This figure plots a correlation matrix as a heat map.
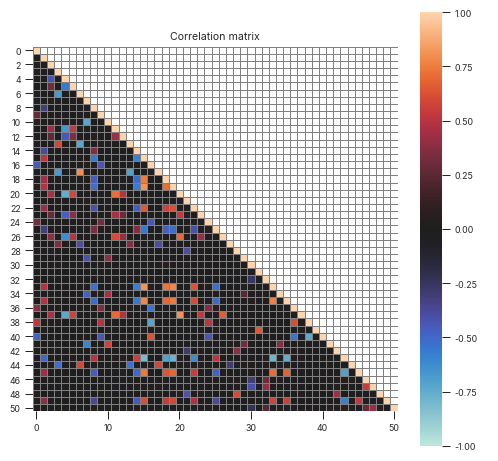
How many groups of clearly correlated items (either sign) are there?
8
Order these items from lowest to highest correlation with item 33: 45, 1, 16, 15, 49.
16, 1, 49, 45, 15
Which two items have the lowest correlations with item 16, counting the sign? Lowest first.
38, 36
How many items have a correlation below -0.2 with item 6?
3
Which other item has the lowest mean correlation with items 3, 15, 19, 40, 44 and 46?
43
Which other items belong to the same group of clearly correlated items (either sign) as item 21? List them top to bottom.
28, 42, 48
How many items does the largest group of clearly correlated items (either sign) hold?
13
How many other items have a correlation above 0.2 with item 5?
7
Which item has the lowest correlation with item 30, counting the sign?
47
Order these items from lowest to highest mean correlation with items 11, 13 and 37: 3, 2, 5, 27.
27, 3, 2, 5
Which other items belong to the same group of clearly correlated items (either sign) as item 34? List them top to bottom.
7, 10, 29, 41
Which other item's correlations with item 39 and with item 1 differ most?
31
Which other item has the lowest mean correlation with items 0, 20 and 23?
4
